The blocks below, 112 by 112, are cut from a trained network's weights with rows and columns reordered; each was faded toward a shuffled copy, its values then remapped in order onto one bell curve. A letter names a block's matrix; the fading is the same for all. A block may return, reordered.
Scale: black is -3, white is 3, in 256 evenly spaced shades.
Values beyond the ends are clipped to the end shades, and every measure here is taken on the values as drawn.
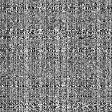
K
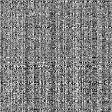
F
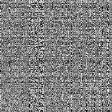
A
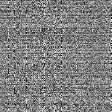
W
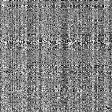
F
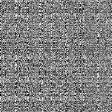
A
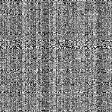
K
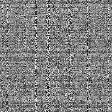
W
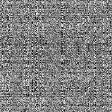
A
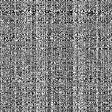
K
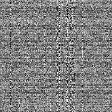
W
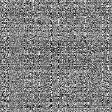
A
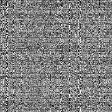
W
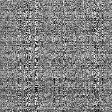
A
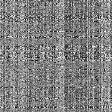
F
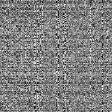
A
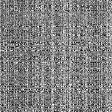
F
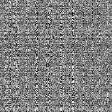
A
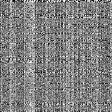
F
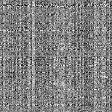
K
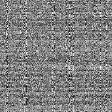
W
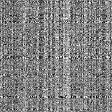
K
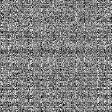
A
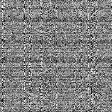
W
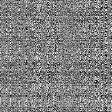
A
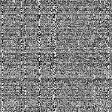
W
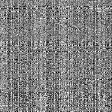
F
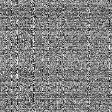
W
